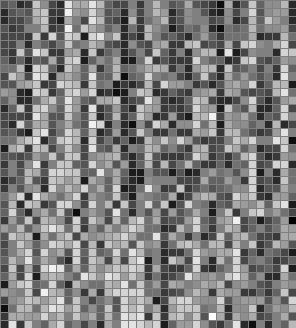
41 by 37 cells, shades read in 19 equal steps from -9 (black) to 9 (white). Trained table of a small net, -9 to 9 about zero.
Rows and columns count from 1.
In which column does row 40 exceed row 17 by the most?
16
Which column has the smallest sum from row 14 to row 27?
17
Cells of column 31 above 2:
8
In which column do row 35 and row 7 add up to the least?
35
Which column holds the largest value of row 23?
32
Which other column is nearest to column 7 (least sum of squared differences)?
14
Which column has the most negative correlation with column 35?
15
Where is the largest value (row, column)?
40, 27
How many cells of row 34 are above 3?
12
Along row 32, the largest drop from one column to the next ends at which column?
31
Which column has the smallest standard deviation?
1
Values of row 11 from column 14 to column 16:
0 -7 -5
